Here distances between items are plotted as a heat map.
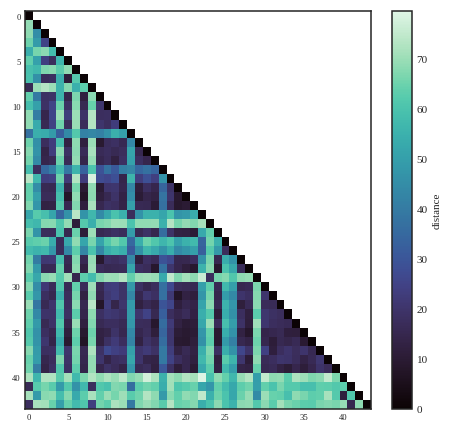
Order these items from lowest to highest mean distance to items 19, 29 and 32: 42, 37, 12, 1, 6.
37, 12, 1, 6, 42
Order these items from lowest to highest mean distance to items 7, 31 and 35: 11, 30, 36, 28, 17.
36, 28, 30, 11, 17
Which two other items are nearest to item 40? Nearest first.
42, 29
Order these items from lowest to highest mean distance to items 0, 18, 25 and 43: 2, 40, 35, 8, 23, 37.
8, 35, 37, 2, 23, 40
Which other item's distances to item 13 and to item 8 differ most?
22
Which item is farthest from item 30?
40
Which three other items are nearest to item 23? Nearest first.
6, 29, 41
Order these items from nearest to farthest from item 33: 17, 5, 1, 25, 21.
21, 5, 17, 1, 25
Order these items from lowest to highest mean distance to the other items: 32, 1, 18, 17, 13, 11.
32, 11, 18, 17, 13, 1
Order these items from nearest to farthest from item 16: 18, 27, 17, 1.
27, 18, 17, 1
